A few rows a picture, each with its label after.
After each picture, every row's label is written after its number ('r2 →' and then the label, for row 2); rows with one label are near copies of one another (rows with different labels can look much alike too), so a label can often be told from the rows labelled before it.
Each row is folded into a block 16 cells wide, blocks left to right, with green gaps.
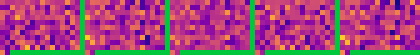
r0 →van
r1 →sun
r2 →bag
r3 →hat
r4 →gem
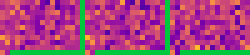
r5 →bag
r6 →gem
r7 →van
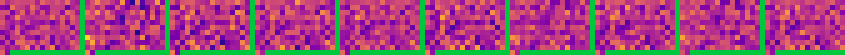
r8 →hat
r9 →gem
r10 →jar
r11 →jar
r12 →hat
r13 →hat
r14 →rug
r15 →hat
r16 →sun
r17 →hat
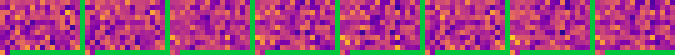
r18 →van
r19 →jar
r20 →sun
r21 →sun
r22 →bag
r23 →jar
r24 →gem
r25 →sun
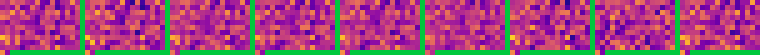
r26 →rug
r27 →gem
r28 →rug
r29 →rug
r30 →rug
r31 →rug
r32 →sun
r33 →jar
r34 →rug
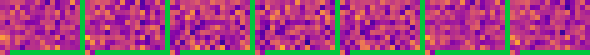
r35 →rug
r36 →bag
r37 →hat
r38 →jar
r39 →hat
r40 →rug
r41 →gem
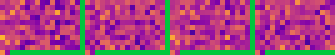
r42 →sun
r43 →hat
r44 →bag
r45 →jar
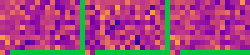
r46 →bag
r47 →hat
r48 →rug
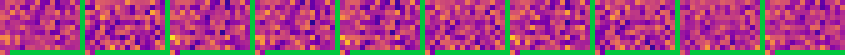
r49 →rug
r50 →jar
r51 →gem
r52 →rug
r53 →gem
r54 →hat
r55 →bag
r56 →hat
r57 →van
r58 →gem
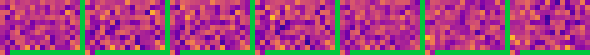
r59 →van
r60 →jar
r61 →jar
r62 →hat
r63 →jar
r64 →rug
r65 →gem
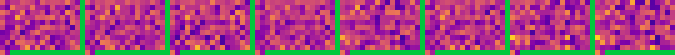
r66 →hat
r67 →hat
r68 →jar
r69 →hat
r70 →sun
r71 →hat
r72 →bag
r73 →sun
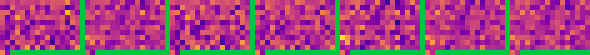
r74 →van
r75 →rug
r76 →hat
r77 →jar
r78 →rug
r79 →gem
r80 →gem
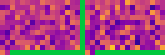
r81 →van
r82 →van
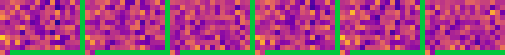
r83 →bag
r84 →sun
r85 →van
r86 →bag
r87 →gem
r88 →van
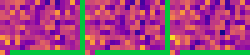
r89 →rug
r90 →sun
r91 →gem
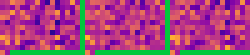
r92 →rug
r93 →gem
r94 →rug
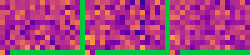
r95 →van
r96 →rug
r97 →rug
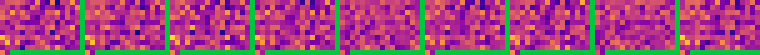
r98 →gem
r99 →gem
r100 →bag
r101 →rug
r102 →jar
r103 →bag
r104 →rug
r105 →hat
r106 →gem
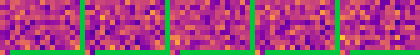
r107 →jar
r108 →jar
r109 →rug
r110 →van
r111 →bag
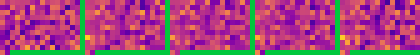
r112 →hat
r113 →sun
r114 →sun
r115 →bag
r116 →sun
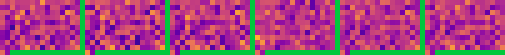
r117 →jar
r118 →jar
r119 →jar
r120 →gem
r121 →jar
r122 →jar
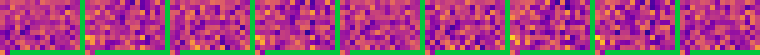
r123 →jar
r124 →rug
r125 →hat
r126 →rug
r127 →hat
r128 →hat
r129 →bag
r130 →bag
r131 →van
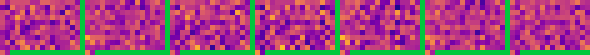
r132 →hat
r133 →gem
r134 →jar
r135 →van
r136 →bag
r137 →gem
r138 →van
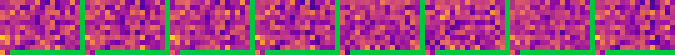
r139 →rug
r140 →bag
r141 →rug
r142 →sun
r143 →van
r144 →hat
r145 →gem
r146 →sun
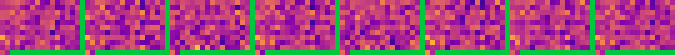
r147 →gem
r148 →bag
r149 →van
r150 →bag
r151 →jar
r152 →gem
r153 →sun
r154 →gem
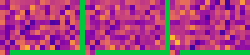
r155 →hat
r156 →hat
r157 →gem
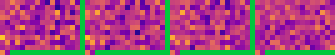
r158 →bag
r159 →gem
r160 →gem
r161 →jar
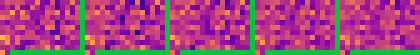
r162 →rug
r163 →gem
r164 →sun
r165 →rug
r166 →bag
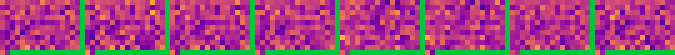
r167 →jar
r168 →van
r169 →van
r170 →jar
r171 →bag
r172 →rug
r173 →hat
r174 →hat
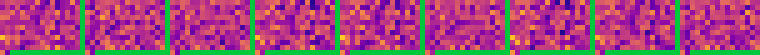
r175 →rug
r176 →hat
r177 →jar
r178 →sun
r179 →rug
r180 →van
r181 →gem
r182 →sun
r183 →van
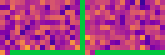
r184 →jar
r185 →sun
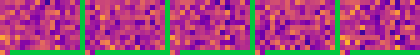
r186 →rug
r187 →hat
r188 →bag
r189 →jar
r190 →bag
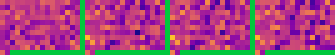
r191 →van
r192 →gem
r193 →gem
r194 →sun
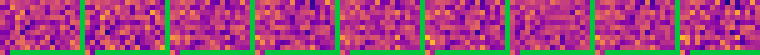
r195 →hat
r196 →jar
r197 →rug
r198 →gem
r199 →bag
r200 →gem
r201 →jar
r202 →gem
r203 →rug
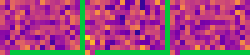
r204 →jar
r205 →gem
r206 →van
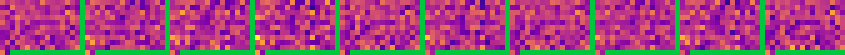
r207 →jar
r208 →gem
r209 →rug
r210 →bag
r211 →jar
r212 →sun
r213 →jar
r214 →rug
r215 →rug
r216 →van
